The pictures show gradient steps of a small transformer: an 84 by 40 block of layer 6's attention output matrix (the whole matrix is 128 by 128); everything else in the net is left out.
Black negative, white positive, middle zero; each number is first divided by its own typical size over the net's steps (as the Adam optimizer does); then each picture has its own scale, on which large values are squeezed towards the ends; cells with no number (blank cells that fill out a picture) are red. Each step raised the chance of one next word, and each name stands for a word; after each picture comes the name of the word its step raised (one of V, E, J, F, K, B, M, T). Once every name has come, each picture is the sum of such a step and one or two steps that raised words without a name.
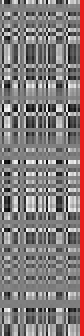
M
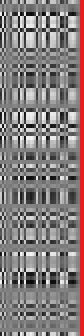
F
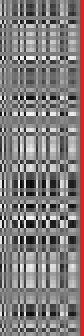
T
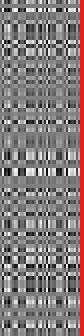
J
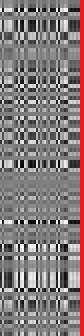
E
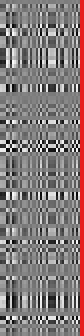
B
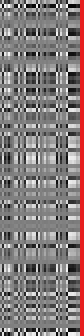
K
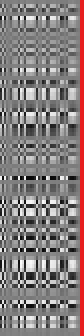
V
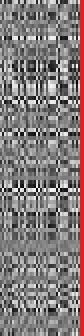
M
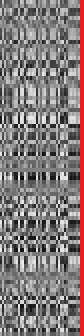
V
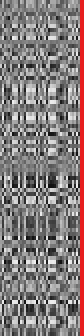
V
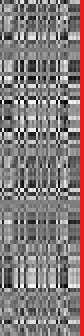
E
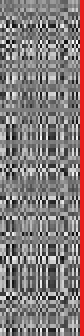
J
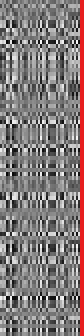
B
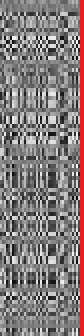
F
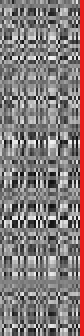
T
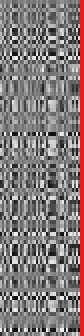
K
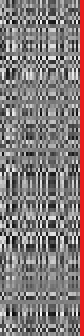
T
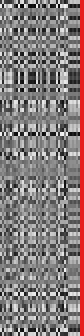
K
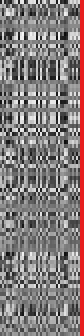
F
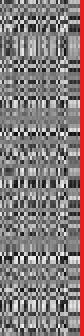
J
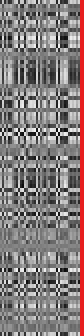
F
